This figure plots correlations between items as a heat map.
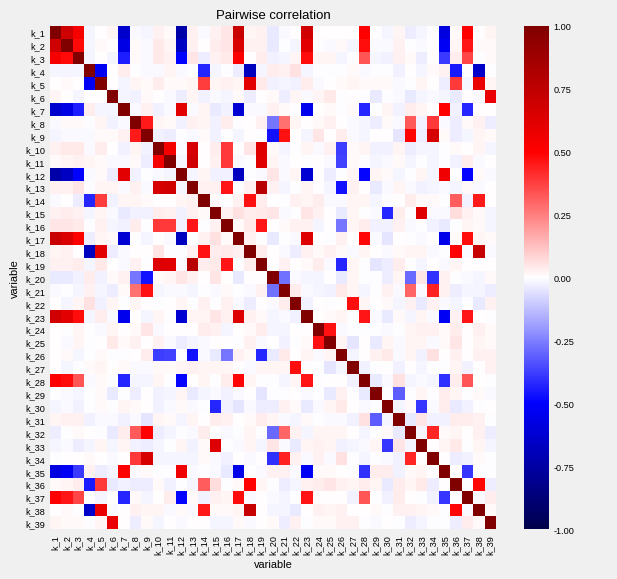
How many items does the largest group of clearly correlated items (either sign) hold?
10
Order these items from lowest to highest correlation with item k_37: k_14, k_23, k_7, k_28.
k_7, k_14, k_28, k_23
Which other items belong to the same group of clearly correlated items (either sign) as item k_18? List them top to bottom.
k_4, k_5, k_14, k_36, k_38
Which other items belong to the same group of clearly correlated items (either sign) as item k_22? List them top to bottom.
k_27
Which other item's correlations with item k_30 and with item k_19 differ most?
k_13
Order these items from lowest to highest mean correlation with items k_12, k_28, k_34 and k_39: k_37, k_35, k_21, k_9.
k_37, k_35, k_21, k_9
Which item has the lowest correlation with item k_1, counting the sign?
k_12
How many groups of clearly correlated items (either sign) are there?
9
